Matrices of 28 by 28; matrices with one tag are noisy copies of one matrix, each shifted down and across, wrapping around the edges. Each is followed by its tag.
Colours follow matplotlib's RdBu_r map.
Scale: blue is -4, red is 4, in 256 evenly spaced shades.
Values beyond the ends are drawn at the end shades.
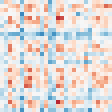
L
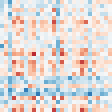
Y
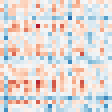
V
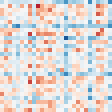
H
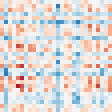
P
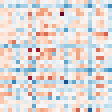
H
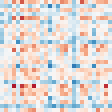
H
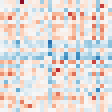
Y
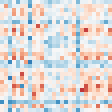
V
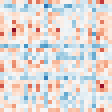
V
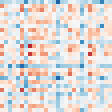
H
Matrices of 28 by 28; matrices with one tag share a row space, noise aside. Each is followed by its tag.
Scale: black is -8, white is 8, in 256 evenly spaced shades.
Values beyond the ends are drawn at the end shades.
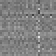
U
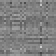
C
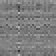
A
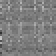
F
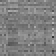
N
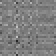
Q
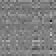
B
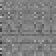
F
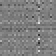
U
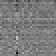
Q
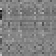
F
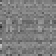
F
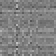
Q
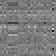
N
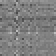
Q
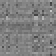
B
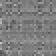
F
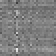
Q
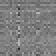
A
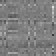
N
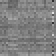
N
